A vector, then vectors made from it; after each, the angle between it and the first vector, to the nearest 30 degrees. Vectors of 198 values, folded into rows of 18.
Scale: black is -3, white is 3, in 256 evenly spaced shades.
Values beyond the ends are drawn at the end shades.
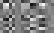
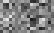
150 degrees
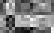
60 degrees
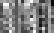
60 degrees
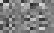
30 degrees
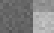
90 degrees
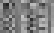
150 degrees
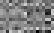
90 degrees
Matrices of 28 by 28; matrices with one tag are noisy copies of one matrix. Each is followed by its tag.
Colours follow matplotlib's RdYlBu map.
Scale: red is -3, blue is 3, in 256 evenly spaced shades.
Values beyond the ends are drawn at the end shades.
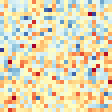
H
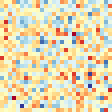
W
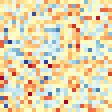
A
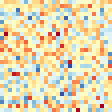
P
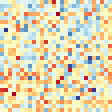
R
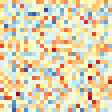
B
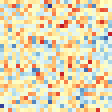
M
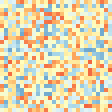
A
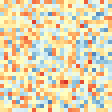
M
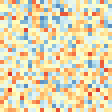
W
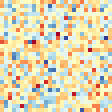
B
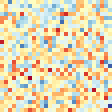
W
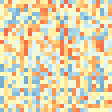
P
